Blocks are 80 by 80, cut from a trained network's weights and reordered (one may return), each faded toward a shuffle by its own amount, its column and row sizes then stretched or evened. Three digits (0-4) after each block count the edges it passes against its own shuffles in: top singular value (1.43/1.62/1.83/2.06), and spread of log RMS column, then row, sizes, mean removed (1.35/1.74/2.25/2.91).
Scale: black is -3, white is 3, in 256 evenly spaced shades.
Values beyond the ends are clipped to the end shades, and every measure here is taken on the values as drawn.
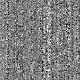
1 3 0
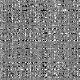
2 3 4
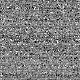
0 0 3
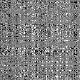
3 3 4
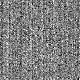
2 0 1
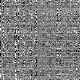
2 4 2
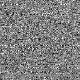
1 0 3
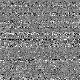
0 1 4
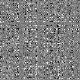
2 4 4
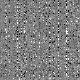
0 4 0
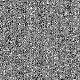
0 1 0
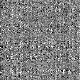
1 1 3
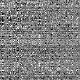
3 4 0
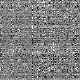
2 4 2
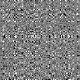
4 4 4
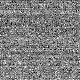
1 0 0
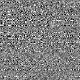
2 2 4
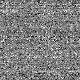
0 0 2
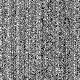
3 2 0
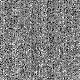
1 1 1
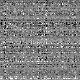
3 3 4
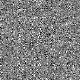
0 3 2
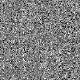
0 3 2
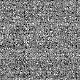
0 2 0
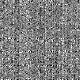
2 1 3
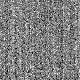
1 0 0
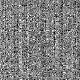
2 1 2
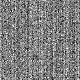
3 0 1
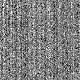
3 1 1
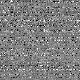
0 1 4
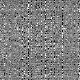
1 4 0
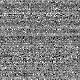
2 1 2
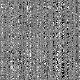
2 4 3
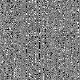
0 4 1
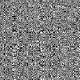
3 3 3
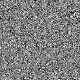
0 0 2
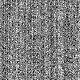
3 1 2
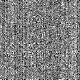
2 1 2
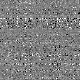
0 2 4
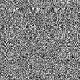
3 1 2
